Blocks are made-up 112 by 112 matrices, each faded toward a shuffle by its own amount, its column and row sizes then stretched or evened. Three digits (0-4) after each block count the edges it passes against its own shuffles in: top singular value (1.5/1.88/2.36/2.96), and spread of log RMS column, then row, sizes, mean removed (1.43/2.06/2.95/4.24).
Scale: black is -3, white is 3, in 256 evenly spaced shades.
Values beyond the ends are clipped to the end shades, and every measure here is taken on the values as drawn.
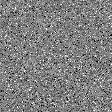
0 0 1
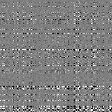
4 3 4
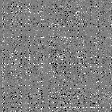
2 3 3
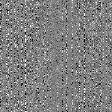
2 4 0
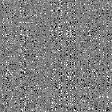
2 3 2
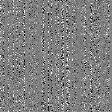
0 4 0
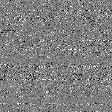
0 0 3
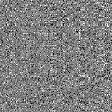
3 2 1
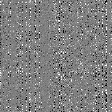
1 4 1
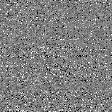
0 1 2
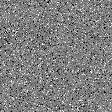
0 0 0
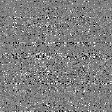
1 2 3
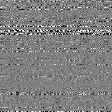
3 0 4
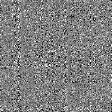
0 3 2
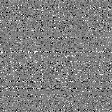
1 1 3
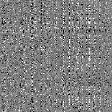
3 3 1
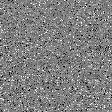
2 0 0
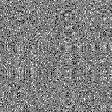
3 0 0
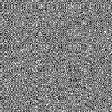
4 1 0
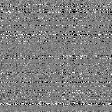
1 2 4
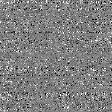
1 2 3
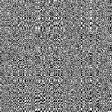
4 3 2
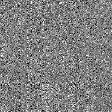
2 2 1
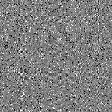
3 1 0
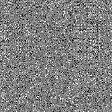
2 1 1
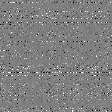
2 1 3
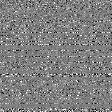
1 0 4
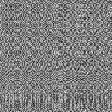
4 0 1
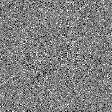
1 1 1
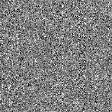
0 2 1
